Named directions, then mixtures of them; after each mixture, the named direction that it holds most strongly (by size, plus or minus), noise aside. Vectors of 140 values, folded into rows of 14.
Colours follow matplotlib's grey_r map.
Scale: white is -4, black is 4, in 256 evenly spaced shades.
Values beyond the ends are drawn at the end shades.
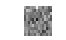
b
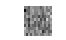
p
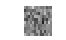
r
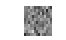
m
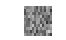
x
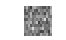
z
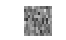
r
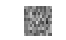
x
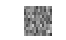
x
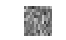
r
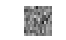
r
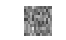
z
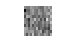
p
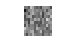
p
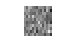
x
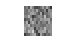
m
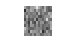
b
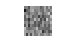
p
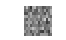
z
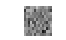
b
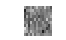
p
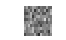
z
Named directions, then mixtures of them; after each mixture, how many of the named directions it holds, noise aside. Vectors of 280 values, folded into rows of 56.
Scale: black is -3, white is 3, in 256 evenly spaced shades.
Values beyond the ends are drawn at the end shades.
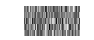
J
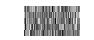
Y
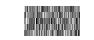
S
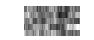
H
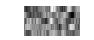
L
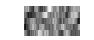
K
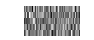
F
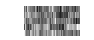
two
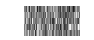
two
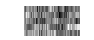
two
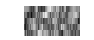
one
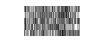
two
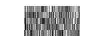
three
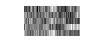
two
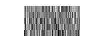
two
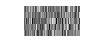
one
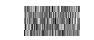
one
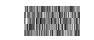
one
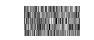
two
